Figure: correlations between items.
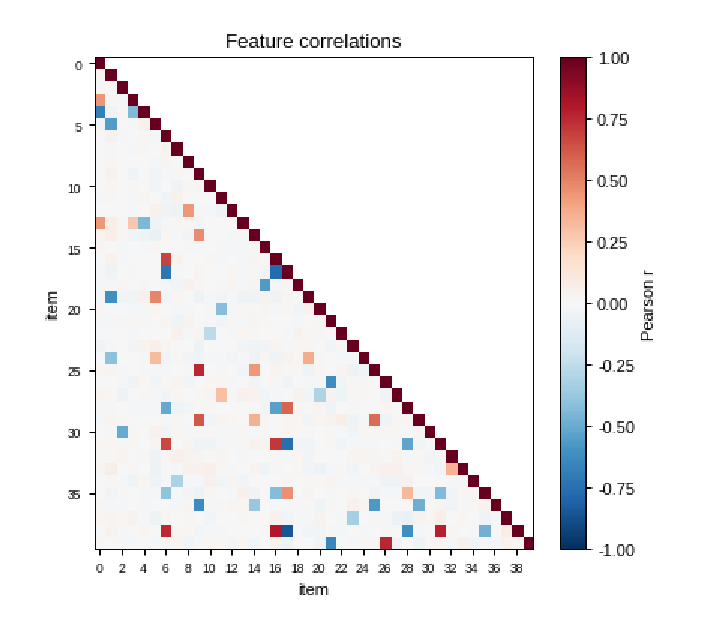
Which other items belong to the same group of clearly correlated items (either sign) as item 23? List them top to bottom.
37
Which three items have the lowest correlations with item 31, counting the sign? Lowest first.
17, 28, 35
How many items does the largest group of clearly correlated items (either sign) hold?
7
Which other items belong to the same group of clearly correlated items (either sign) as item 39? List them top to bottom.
21, 26
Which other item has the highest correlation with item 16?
38
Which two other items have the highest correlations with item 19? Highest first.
5, 24
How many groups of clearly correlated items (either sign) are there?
13
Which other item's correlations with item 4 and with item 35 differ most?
0
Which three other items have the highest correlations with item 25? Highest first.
9, 29, 14
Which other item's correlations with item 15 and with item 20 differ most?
18
